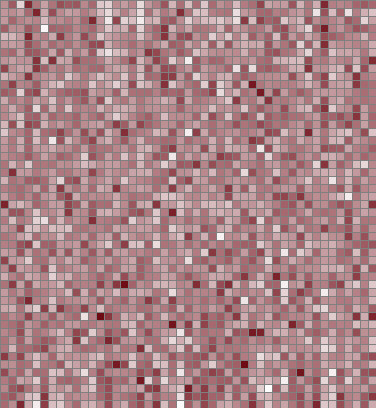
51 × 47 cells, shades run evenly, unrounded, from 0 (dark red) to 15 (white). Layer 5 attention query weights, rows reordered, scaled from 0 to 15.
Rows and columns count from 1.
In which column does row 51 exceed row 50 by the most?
47
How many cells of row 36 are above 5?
36
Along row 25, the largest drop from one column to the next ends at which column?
45
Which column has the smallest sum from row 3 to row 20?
41
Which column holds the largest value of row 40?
11
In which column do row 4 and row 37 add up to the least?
35
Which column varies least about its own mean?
10
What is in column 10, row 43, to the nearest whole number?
3
